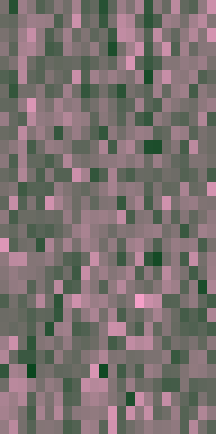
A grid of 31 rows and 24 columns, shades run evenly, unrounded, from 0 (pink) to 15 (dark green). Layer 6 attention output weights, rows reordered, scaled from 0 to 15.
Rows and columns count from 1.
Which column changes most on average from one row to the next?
16
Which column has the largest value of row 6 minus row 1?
24
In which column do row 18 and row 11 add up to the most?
18
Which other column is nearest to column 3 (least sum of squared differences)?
20
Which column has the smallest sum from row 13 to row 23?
10
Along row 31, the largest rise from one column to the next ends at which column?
14
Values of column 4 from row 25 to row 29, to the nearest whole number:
13 12 15 6 10
